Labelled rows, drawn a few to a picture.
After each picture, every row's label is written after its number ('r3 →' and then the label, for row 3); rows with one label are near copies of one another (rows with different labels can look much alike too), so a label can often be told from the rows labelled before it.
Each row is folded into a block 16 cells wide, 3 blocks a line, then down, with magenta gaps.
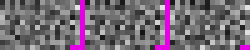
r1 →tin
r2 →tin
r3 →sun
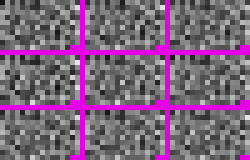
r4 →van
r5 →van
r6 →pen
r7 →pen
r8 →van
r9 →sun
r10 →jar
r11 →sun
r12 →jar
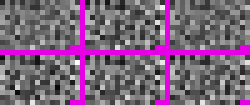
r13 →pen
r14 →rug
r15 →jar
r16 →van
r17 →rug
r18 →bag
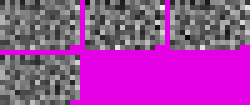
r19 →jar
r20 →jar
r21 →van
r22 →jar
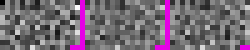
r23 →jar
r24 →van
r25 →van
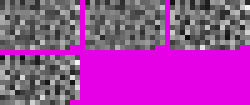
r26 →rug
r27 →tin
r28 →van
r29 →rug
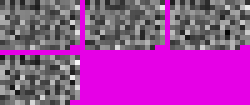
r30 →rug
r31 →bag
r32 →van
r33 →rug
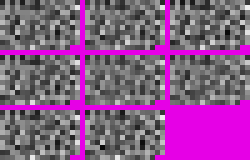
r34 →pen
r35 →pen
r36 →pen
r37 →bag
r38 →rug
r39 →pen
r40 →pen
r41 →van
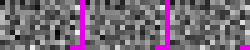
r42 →bag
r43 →jar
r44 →sun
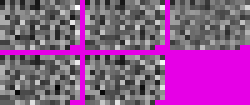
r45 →rug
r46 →sun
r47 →jar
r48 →van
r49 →van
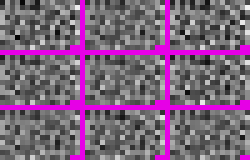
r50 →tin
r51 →pen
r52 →rug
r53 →rug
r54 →pen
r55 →van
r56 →bag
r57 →van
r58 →jar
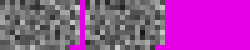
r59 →van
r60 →bag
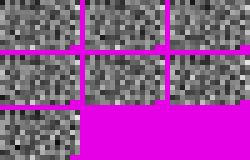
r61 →van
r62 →van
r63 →sun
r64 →bag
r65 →pen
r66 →rug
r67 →pen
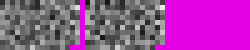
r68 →van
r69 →tin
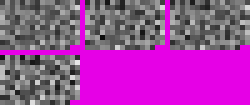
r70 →sun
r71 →tin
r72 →bag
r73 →jar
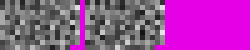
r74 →rug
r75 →pen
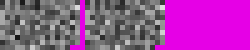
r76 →tin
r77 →rug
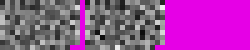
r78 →jar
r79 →van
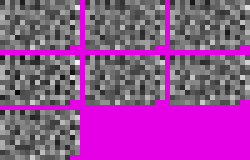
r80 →tin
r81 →van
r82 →tin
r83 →tin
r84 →pen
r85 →rug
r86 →sun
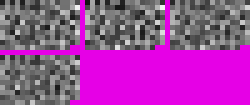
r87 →rug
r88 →jar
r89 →jar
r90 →van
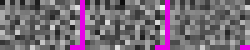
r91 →sun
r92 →rug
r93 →pen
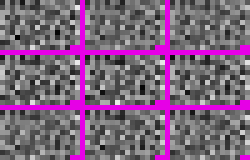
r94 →tin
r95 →tin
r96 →tin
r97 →jar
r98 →bag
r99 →tin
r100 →bag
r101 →tin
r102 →sun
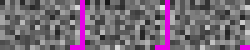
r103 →jar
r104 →bag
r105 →jar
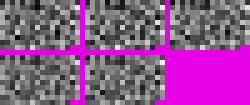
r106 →van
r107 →jar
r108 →bag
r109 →pen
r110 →jar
